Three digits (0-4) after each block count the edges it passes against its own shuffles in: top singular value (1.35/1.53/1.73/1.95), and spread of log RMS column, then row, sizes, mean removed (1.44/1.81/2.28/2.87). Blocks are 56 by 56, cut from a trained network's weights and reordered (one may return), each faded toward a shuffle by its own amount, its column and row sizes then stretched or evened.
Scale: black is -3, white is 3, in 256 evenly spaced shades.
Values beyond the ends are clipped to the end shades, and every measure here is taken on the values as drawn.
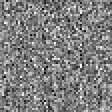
1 1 0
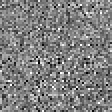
2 0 2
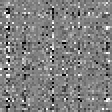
2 4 3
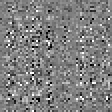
2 4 3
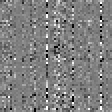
2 4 1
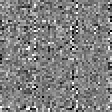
2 3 2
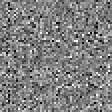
0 2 1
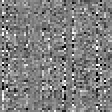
2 4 1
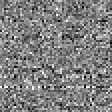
4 0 2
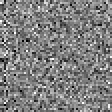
1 1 0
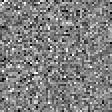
2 1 0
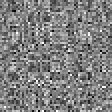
4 2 0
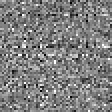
3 1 2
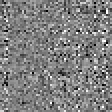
2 3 2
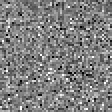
0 1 1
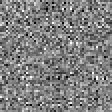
4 1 2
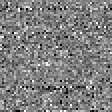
1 0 3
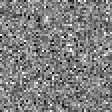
1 1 1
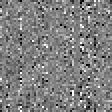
0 4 1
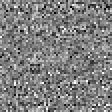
2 0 2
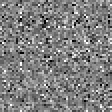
1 2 2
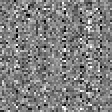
4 3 0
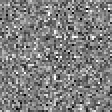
2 2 1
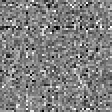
1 2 2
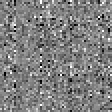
0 3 2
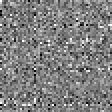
2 2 2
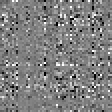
0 4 4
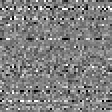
3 0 4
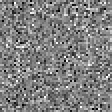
0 0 1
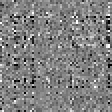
4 3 3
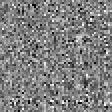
1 2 1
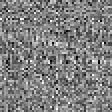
4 1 2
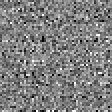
1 1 3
